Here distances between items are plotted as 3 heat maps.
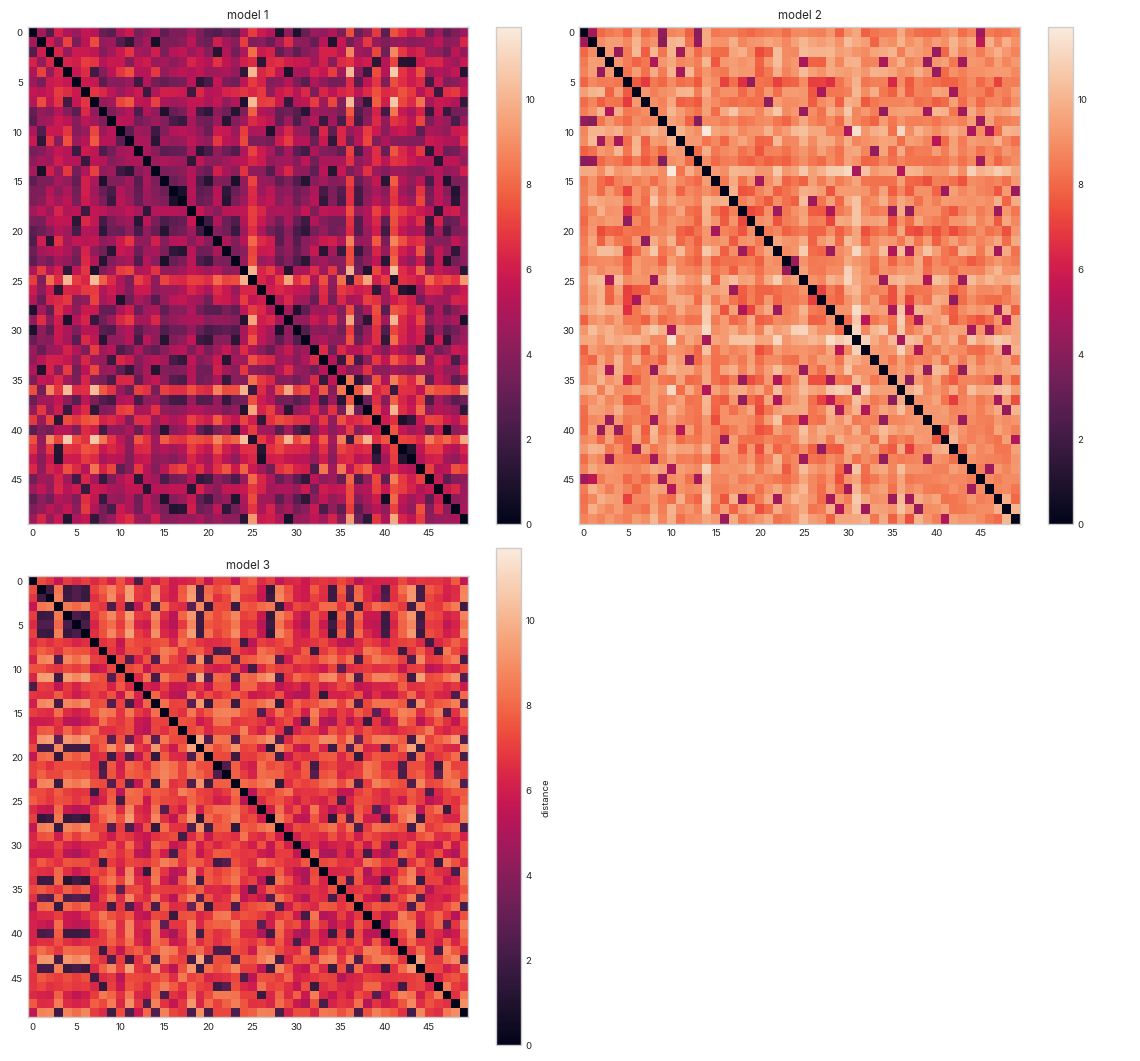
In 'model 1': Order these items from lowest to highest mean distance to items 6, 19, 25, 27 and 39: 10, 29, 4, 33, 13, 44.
10, 13, 44, 33, 29, 4
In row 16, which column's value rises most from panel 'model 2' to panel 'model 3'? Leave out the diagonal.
49
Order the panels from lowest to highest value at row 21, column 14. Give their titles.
model 1, model 3, model 2
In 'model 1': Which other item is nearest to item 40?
47
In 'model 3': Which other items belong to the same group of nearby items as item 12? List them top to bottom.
0
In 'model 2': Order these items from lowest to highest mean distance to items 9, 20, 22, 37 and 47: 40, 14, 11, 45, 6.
45, 6, 40, 11, 14
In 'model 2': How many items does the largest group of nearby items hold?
6
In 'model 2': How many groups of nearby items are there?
15
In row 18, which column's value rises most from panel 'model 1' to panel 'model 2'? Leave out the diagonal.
46
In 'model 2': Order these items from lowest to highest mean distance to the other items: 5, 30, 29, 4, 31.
5, 29, 4, 30, 31
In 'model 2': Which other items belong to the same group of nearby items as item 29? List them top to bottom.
32, 38, 48
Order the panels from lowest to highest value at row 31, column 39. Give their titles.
model 3, model 1, model 2
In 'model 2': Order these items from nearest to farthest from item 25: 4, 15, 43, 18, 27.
43, 15, 27, 18, 4
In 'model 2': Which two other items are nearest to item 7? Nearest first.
21, 5
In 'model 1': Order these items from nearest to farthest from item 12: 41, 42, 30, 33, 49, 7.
30, 33, 49, 7, 42, 41
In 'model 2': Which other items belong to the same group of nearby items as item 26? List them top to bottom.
17
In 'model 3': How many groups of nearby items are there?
11
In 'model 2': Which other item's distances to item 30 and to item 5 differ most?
19
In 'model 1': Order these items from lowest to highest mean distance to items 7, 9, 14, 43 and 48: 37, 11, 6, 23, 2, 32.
37, 23, 11, 32, 2, 6
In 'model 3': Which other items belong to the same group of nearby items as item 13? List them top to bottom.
33, 48
